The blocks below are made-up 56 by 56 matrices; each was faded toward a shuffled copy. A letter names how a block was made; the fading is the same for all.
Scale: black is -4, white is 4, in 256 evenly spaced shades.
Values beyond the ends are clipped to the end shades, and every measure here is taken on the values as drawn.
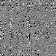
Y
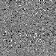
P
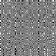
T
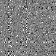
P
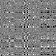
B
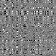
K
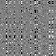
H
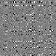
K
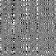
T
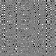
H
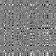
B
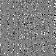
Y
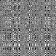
T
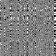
T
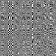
T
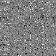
P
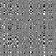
H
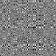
B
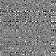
B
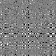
B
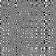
H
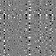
H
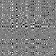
B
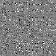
P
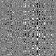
T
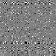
K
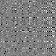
B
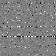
K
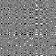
B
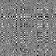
B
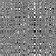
T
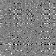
K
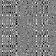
H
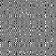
H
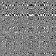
B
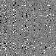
Y
